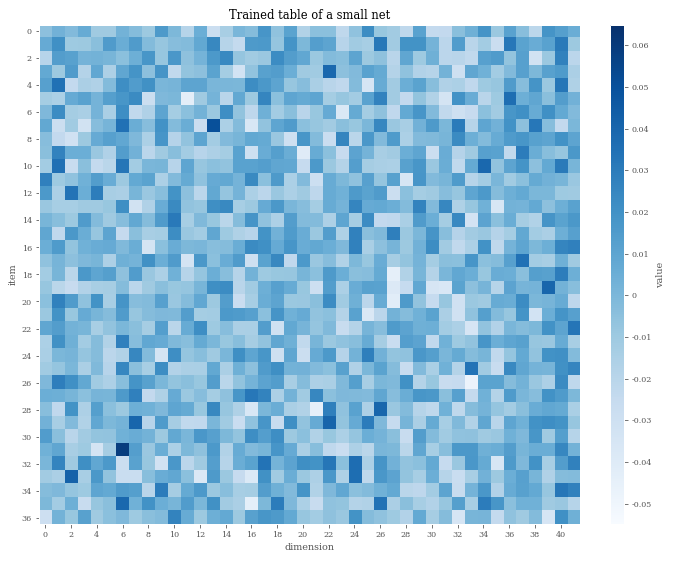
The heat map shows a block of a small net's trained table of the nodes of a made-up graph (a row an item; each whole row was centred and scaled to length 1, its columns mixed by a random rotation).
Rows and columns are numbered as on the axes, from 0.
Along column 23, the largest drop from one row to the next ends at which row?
9
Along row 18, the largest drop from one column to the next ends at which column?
27
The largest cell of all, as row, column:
31, 6
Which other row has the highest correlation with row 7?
35
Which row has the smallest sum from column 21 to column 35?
4
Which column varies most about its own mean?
16
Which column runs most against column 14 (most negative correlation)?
7
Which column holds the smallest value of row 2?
38
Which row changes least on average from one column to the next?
30
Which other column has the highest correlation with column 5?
20
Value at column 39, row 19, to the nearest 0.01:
0.04
